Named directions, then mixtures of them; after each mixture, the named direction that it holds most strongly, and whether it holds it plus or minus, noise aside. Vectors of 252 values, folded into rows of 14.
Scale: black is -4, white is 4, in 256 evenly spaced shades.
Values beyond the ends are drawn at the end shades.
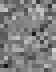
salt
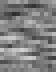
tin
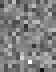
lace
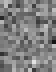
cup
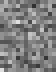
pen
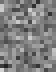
pen, plus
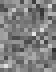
salt, minus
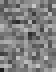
pen, minus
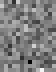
lace, minus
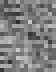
pen, minus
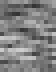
tin, plus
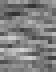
tin, plus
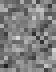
salt, plus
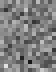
lace, minus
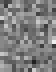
cup, minus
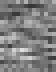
tin, plus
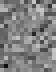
salt, plus
